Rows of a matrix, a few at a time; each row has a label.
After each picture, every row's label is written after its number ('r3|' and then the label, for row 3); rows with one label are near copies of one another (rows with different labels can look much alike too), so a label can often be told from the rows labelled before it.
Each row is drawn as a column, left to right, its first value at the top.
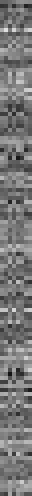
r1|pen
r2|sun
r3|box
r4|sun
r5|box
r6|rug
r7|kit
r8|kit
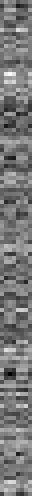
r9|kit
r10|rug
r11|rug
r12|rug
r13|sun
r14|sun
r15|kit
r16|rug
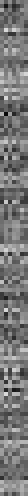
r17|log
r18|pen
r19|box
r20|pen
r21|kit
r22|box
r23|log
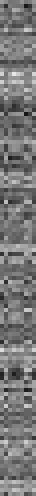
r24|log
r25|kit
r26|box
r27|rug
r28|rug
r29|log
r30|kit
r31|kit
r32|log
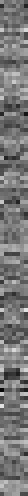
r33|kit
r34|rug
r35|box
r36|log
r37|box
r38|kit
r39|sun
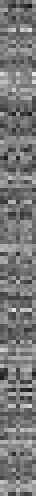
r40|log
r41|box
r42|pen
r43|sun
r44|log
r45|sun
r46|pen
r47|kit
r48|rug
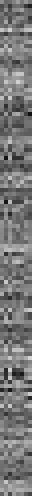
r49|kit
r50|box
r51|pen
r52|box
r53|log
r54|rug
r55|kit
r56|sun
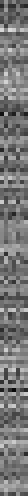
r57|pen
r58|log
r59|pen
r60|kit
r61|box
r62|pen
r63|sun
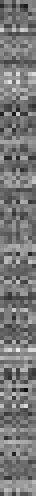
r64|sun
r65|log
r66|log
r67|sun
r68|log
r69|kit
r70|kit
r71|log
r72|rug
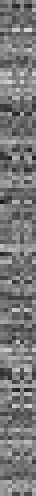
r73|box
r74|box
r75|log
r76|pen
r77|kit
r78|log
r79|kit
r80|pen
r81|rug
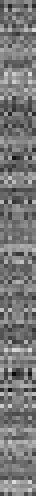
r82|pen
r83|rug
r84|kit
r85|rug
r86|box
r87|box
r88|kit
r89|rug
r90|pen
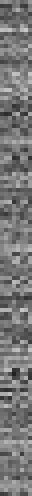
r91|sun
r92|kit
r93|kit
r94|box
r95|log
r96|sun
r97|pen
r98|log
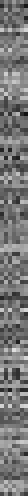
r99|pen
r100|rug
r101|pen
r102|log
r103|box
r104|kit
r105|sun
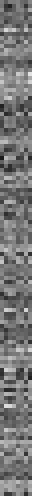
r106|box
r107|pen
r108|kit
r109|kit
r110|log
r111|box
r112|sun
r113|log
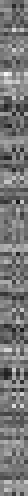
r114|box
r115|rug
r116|rug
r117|pen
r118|box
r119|pen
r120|rug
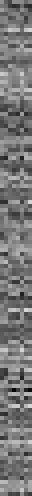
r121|log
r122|box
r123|sun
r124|kit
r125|kit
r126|log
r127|sun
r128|kit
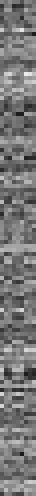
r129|pen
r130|rug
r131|log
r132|kit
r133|kit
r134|sun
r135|rug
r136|rug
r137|box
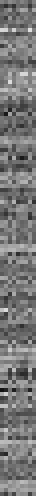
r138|kit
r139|sun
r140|log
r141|kit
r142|box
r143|rug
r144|rug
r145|kit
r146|log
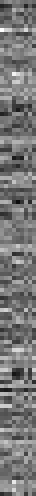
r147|pen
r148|kit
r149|kit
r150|rug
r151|box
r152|box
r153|sun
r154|box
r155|pen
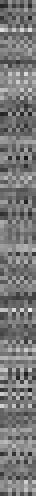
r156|sun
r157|sun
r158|log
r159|sun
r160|log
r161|sun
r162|rug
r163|sun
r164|log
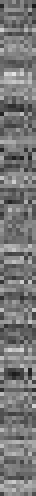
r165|pen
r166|rug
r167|box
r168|rug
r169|box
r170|log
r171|pen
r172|box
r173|pen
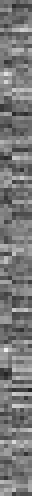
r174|box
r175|log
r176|rug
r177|kit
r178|pen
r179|pen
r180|sun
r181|kit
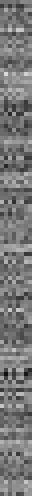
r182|kit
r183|rug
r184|sun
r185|box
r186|sun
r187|pen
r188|rug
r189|box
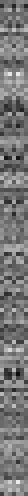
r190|pen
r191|box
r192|rug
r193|kit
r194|rug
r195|box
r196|pen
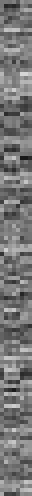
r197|box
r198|pen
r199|pen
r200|kit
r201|pen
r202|log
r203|rug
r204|rug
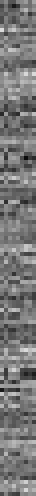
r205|pen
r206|box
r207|pen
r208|pen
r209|kit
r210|log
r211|rug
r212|box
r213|log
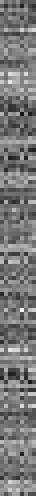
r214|log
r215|pen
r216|rug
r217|box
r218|log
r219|sun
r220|rug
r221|pen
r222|pen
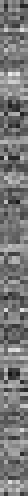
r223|log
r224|pen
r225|rug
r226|log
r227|rug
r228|sun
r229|kit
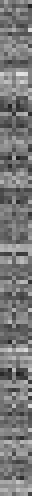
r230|rug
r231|log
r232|box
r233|kit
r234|rug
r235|log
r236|log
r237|kit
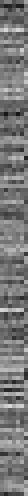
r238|sun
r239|sun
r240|kit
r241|pen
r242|sun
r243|pen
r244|log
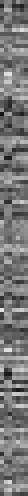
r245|sun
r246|rug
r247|rug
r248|pen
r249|kit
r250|pen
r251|pen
